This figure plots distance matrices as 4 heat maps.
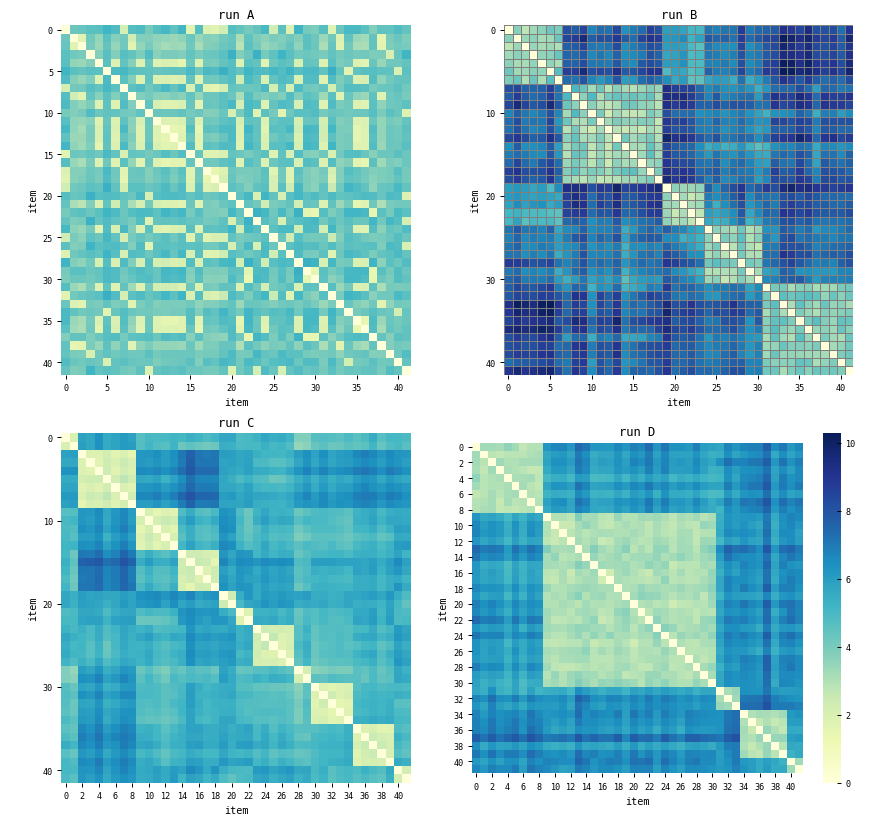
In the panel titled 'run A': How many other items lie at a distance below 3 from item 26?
4
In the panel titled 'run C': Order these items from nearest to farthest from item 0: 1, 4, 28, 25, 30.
1, 28, 30, 25, 4
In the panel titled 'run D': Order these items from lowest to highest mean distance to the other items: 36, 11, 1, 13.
11, 13, 1, 36
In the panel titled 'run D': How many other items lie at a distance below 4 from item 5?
8
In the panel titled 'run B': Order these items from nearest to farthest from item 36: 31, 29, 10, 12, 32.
31, 32, 29, 10, 12
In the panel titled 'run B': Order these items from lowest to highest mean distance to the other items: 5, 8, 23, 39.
23, 39, 8, 5
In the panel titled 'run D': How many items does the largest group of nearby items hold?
22
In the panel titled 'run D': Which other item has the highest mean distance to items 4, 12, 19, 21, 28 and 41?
37
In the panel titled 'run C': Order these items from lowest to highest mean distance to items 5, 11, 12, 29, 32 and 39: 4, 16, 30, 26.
30, 26, 16, 4
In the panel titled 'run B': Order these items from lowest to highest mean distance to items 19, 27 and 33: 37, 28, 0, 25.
25, 37, 28, 0
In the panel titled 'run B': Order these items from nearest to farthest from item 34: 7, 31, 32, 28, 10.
31, 32, 10, 7, 28
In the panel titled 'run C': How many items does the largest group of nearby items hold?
7
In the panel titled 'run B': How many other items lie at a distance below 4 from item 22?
4
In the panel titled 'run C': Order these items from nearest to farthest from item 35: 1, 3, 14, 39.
39, 1, 14, 3
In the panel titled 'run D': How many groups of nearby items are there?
5
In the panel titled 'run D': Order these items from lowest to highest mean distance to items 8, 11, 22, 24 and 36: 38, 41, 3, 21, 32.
21, 38, 3, 41, 32
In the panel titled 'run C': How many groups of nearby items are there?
11
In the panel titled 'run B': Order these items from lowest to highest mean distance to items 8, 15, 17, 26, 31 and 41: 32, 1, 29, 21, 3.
29, 32, 3, 21, 1
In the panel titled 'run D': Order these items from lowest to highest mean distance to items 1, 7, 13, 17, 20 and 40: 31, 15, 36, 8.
15, 8, 31, 36
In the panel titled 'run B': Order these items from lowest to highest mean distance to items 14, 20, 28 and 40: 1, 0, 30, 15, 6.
30, 15, 6, 0, 1
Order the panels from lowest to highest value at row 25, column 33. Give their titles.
run A, run C, run D, run B
